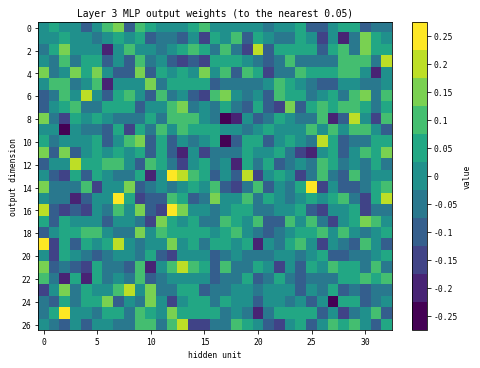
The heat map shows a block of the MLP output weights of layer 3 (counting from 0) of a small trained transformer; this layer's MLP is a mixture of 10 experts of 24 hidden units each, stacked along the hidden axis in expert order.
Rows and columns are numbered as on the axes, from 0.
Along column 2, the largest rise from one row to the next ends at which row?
23
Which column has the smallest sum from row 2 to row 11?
6
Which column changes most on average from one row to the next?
0
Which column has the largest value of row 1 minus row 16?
30
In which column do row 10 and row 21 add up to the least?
10
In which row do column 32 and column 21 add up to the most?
15
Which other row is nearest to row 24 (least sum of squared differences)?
20
